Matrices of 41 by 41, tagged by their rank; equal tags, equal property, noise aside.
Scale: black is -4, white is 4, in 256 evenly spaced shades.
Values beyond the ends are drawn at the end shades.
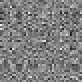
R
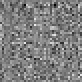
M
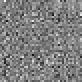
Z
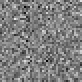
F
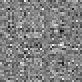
Z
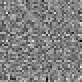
M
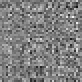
R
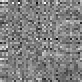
R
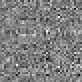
Z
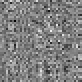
F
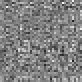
F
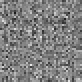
F
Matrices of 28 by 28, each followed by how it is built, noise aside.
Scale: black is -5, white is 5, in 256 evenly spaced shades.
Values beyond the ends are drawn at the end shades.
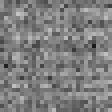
blocks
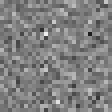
repeating rows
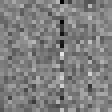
uneven columns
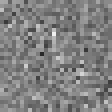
block diagonal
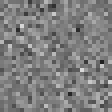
block diagonal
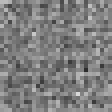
blocks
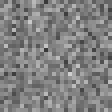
repeating rows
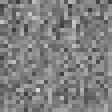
blocks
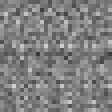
repeating columns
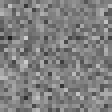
low rank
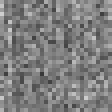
blocks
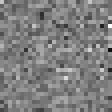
low rank
